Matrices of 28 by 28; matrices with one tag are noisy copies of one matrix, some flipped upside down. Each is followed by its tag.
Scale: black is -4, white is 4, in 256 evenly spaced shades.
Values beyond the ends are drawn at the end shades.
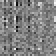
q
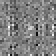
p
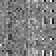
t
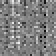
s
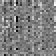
q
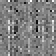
p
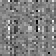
p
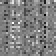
s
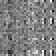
t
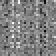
s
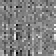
q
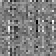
p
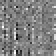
q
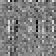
p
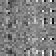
t
